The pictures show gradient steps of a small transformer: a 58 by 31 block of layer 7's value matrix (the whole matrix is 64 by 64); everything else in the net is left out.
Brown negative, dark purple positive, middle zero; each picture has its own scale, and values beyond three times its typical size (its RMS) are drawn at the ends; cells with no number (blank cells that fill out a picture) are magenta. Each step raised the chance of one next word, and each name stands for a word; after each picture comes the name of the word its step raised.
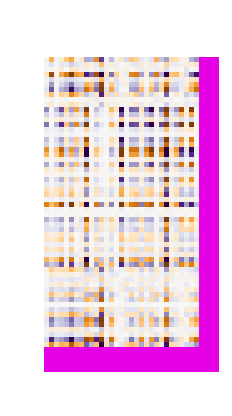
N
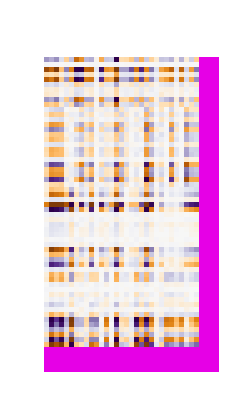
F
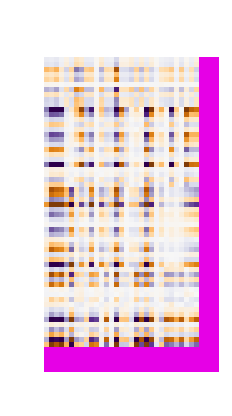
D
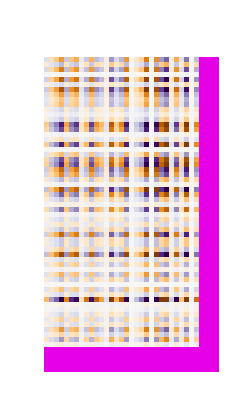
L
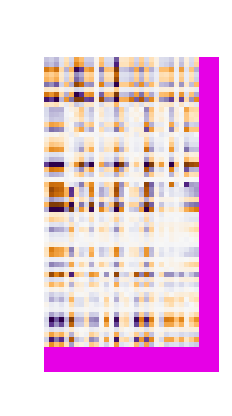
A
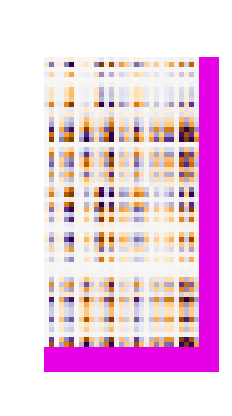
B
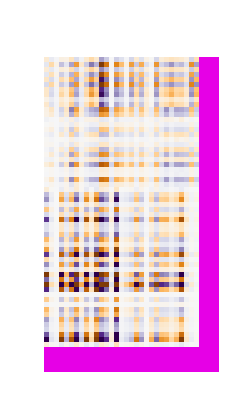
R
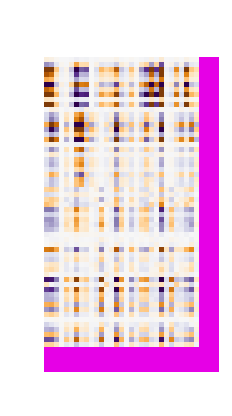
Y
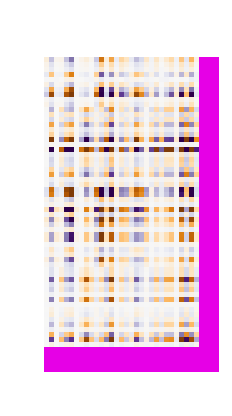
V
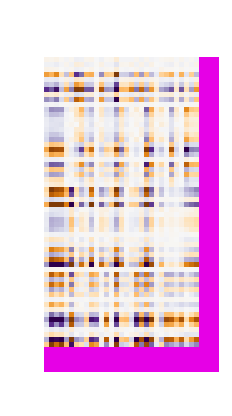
N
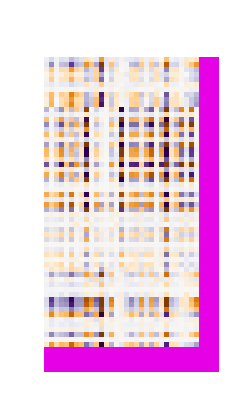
B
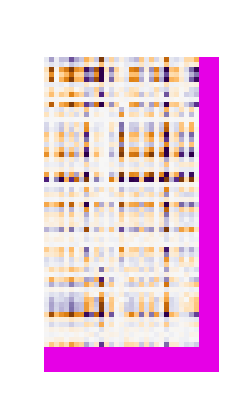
F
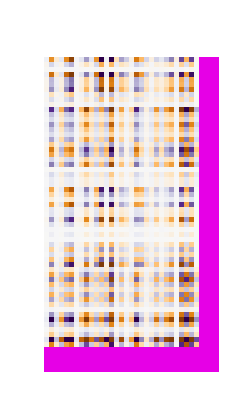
N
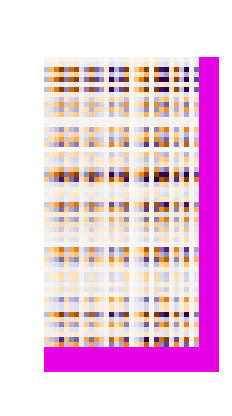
F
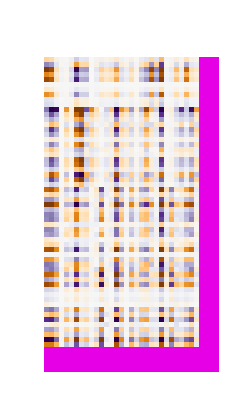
D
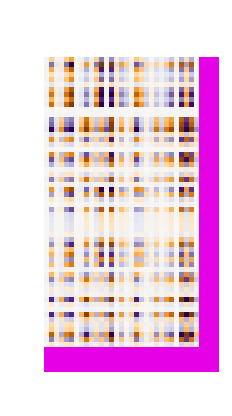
L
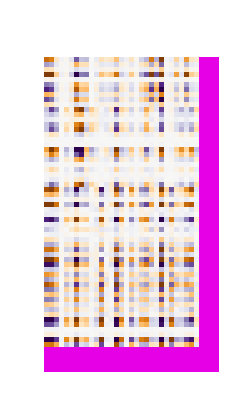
N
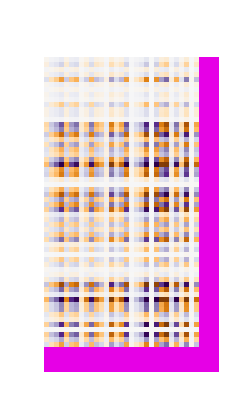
B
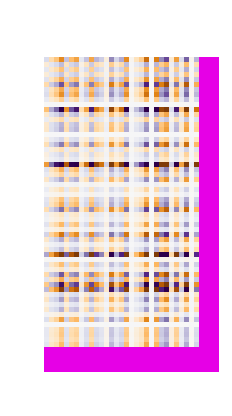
R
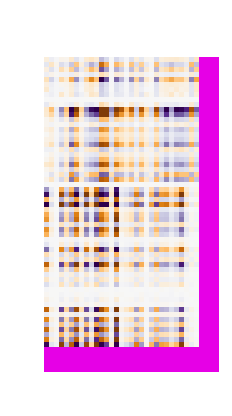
D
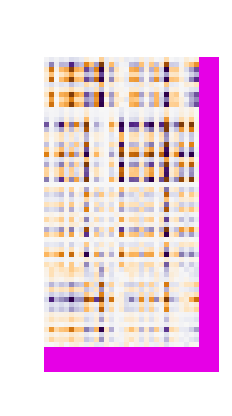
L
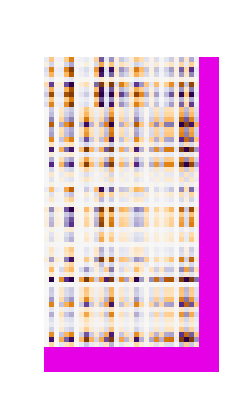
Y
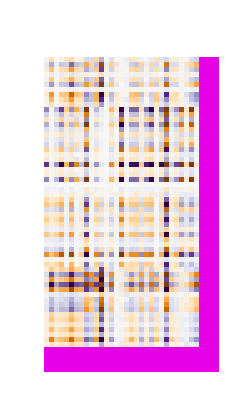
R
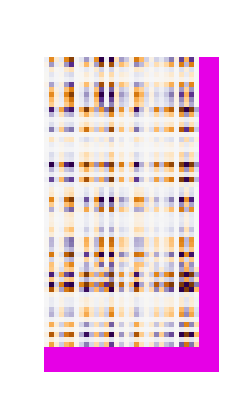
R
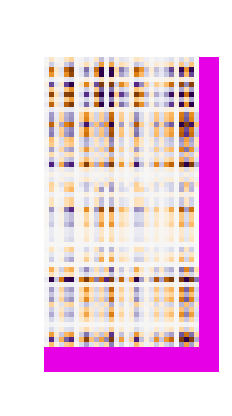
Y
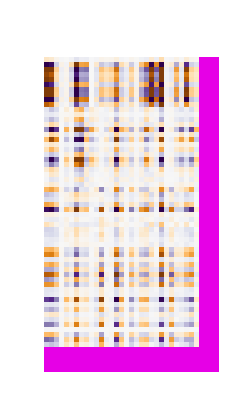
A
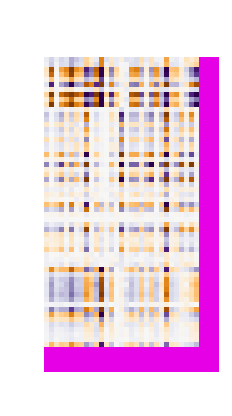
Y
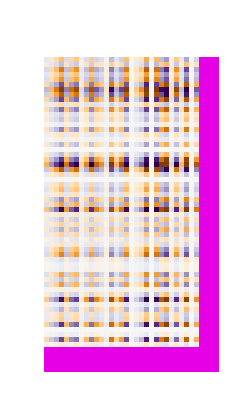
A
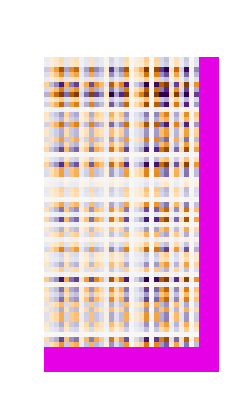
Y
